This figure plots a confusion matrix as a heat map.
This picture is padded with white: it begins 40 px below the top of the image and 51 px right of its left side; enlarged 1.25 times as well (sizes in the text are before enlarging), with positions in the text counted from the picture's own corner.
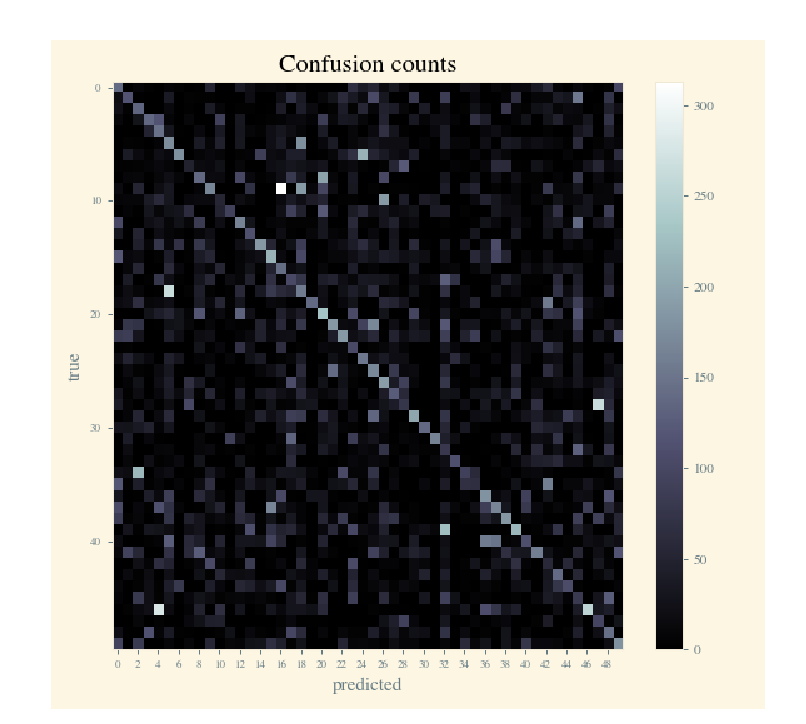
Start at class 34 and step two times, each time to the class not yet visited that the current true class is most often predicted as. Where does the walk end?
38
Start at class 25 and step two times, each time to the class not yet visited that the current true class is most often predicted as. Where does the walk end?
32
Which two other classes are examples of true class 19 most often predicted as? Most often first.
42, 45
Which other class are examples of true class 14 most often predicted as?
37
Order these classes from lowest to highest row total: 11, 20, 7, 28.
7, 28, 11, 20
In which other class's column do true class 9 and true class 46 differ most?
16
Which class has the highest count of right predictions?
46
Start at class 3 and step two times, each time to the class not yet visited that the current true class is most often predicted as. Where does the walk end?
26
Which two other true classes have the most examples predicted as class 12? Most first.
20, 8
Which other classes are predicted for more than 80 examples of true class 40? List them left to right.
5, 15, 36, 37
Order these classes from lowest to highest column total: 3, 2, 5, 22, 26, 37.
3, 22, 37, 2, 26, 5
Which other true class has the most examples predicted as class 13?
39
